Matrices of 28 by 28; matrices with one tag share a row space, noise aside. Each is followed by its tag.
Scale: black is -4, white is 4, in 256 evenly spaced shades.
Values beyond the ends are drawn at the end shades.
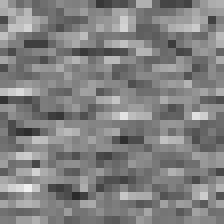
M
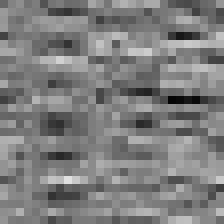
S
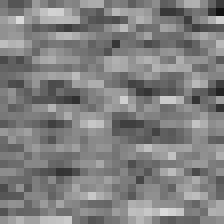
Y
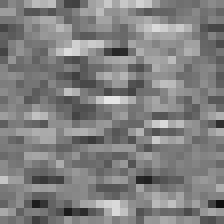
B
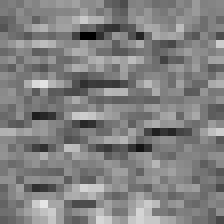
B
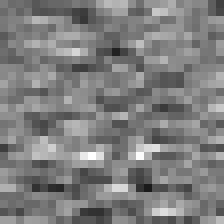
B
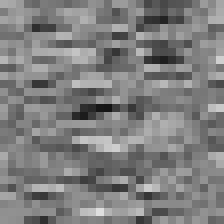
B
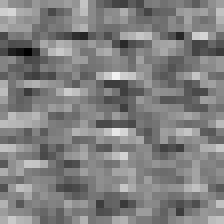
M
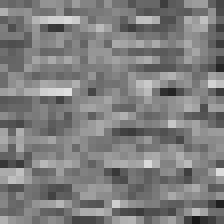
Y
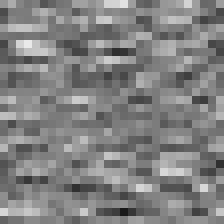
M
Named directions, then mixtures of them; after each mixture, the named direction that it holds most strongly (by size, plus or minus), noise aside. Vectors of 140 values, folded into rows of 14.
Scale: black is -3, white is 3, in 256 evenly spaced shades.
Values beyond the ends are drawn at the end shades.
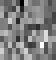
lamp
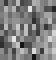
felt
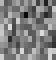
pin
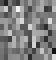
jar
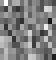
jar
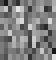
jar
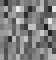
jar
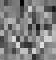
felt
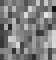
pin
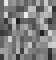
pin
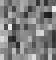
pin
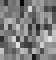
felt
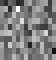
jar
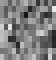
pin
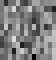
felt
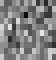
pin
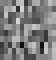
lamp
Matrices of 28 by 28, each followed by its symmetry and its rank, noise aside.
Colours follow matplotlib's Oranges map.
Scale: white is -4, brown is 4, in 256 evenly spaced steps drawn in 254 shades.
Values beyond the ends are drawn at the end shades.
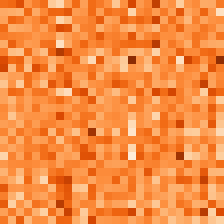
no symmetry, rank four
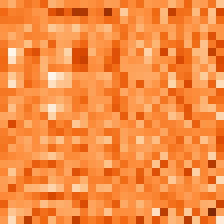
no symmetry, rank four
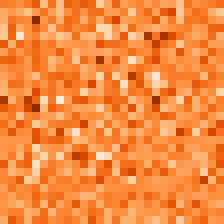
antisymmetric, rank six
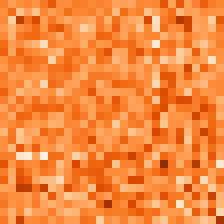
symmetric, rank six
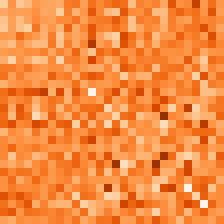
symmetric, rank five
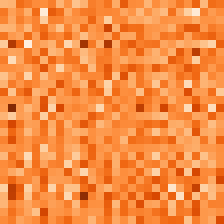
no symmetry, rank five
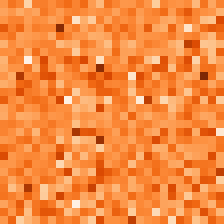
antisymmetric, rank six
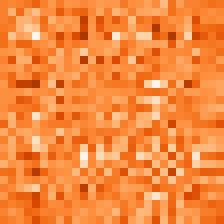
symmetric, rank four
